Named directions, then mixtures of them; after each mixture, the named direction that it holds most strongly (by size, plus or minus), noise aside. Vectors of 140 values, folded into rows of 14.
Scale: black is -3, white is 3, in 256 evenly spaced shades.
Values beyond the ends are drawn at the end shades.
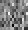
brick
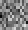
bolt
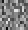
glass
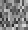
bolt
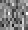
brick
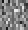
glass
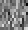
brick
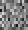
bolt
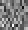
brick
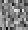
glass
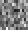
glass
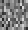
glass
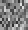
bolt
